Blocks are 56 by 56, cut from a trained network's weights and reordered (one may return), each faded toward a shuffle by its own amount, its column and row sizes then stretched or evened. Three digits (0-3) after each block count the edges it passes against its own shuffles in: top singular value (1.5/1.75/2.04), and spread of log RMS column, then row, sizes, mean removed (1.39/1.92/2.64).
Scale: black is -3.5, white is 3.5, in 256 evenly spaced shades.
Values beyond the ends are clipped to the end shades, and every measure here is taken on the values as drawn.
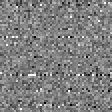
0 1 2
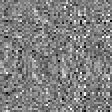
3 2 1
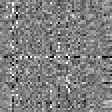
2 2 1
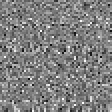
1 0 1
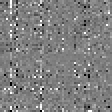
2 2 2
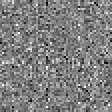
1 1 0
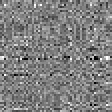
3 1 2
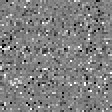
0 1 1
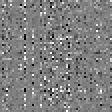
1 3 1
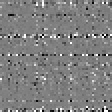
2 2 3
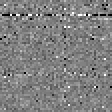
2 0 2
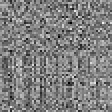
3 1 0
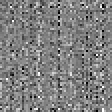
2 3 2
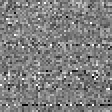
1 0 2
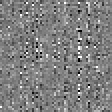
1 3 1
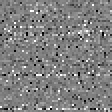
1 0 2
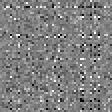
3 2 2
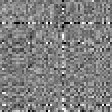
3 1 2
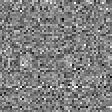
2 0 2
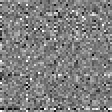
2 1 1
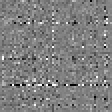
2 2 2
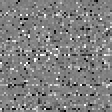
0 0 2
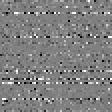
2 0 3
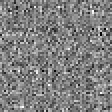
1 0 2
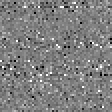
0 0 2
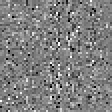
1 2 0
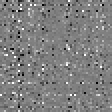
0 2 2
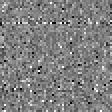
0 1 1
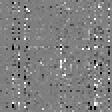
1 3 1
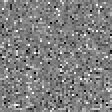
0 1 0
